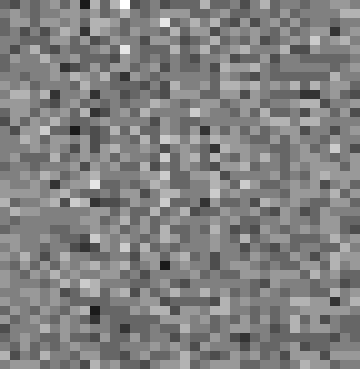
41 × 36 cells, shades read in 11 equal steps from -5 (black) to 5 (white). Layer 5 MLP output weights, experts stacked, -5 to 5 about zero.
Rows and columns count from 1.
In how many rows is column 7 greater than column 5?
12
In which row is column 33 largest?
20
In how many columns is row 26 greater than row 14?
13
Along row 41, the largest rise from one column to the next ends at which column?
10
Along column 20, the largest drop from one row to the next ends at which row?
14
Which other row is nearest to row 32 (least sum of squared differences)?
25
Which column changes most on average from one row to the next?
17
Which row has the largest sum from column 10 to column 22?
3
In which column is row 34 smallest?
34
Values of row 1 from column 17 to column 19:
-2 -1 -1
